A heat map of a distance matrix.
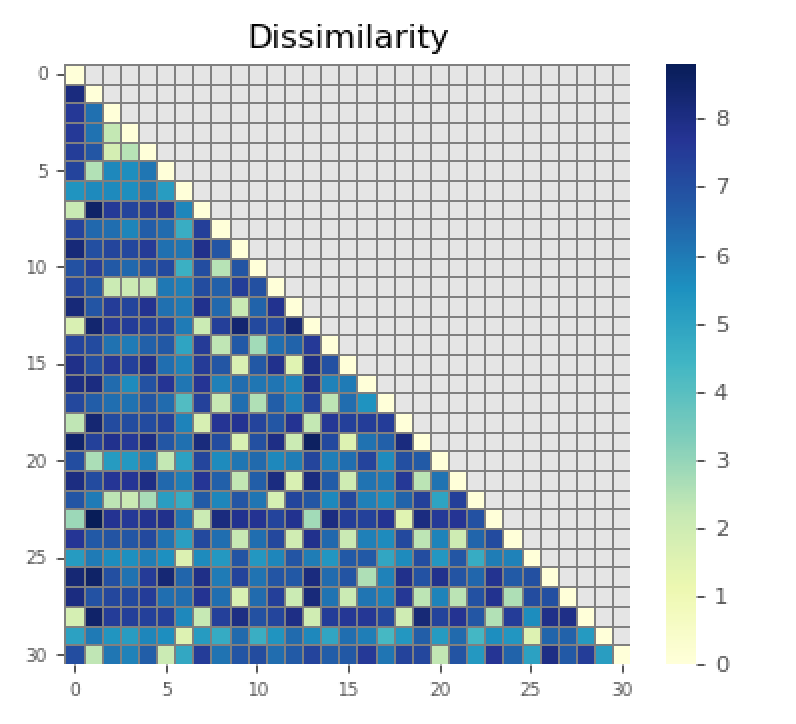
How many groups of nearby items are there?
7
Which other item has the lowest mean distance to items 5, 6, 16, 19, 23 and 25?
29
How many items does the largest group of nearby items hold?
7
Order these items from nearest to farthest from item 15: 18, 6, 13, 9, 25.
9, 6, 25, 18, 13
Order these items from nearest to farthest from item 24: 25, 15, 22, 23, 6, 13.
15, 6, 25, 22, 23, 13
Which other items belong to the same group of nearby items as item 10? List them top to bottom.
8, 14, 17
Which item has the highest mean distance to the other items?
26
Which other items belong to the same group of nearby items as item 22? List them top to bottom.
2, 3, 4, 11
